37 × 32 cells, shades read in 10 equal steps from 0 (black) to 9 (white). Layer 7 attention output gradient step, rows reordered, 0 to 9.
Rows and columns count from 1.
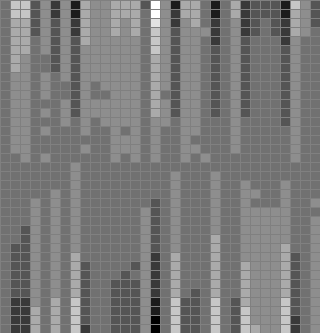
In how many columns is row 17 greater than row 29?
11
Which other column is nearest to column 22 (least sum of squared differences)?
29
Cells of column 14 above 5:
4
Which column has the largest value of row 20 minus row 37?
16
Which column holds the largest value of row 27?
22
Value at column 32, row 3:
3
